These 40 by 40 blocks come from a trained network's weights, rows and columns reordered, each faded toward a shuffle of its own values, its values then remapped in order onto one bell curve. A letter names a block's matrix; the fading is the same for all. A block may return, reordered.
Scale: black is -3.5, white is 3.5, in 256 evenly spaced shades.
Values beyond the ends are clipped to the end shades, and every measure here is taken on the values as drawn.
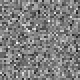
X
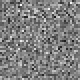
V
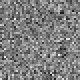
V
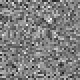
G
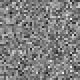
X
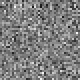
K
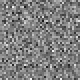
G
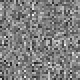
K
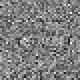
G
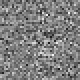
G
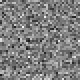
G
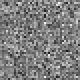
G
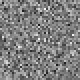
K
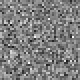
G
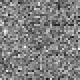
G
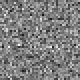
V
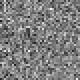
X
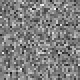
V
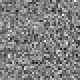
G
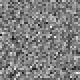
G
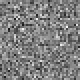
G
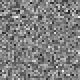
V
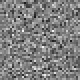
K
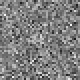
K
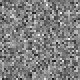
G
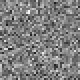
G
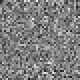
V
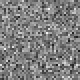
V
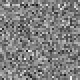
V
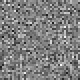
G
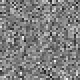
K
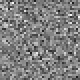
K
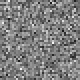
X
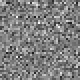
V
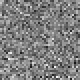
V
